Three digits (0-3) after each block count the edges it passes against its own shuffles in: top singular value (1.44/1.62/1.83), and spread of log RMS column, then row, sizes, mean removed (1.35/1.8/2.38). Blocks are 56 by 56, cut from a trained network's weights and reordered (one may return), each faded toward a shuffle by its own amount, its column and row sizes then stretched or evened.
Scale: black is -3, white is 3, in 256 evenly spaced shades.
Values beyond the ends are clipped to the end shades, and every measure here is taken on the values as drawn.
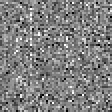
0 2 1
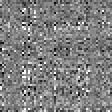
2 3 2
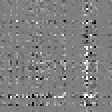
2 3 3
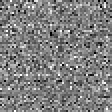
0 1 2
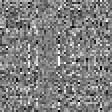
3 3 0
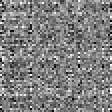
2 3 0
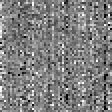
2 3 1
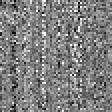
1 3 0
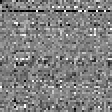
3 1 3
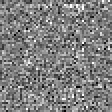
1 1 0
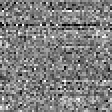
3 1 2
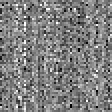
2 2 1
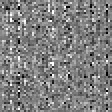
1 3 1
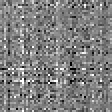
2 2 3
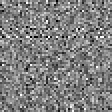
2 1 1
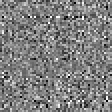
2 1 2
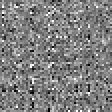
1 3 1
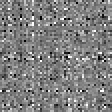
0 3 3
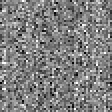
0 2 1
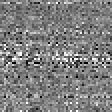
3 2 3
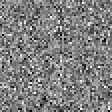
0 1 1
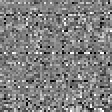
2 2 3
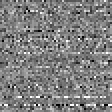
1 0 3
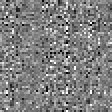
1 3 1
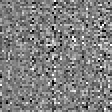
0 3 1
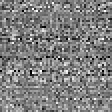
3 0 3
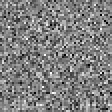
1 0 1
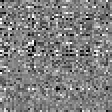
3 2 3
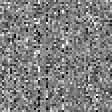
0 3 0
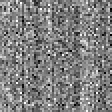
2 1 1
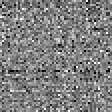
1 1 1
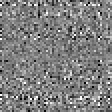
2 2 3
